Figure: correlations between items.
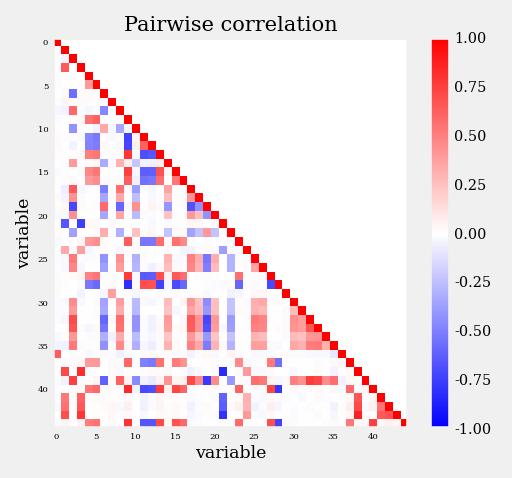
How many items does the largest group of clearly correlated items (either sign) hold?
19
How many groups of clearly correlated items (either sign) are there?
5
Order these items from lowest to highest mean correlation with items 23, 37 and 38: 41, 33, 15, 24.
33, 24, 41, 15
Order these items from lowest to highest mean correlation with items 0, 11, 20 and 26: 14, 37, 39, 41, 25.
37, 41, 14, 25, 39
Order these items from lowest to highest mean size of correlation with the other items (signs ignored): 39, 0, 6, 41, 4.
0, 41, 4, 6, 39
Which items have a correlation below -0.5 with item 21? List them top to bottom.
1, 3, 38, 41, 42, 43
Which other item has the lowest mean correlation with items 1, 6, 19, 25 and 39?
21
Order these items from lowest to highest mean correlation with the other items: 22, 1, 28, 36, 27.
28, 22, 36, 1, 27
